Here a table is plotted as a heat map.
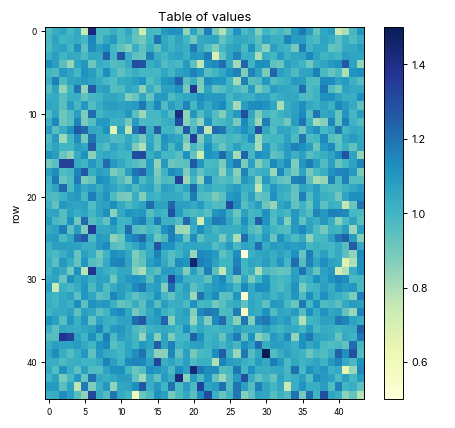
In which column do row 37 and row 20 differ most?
2
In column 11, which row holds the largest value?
24
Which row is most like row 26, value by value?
38
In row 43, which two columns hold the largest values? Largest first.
21, 13
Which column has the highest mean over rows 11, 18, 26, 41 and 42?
18
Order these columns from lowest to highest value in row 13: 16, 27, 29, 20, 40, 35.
29, 40, 27, 16, 35, 20
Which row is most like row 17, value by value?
25
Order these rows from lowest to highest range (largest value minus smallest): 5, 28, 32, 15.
5, 15, 32, 28
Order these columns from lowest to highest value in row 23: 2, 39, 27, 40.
40, 2, 39, 27
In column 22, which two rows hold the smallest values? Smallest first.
12, 35
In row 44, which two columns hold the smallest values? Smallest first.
12, 43
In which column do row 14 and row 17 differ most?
13
